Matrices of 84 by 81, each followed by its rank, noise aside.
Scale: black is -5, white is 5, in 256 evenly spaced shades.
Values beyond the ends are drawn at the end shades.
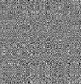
five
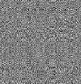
five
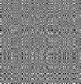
two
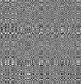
two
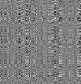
three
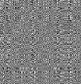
five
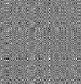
three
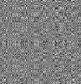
four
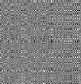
three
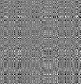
three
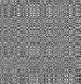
two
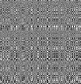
two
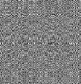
five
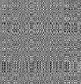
three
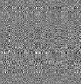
five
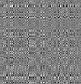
two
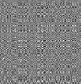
two
